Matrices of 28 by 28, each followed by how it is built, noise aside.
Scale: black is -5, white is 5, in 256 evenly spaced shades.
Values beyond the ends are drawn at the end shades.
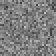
noise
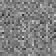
low rank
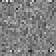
uneven rows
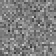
noise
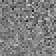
upper triangular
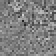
upper triangular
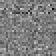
uneven rows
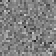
block diagonal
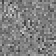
block diagonal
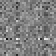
low rank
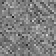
Toeplitz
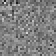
block diagonal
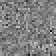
block diagonal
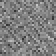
Toeplitz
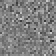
upper triangular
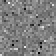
sparse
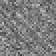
Toeplitz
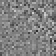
upper triangular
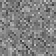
Toeplitz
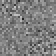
block diagonal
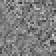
upper triangular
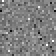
sparse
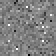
sparse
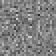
low rank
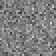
noise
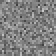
noise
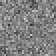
noise
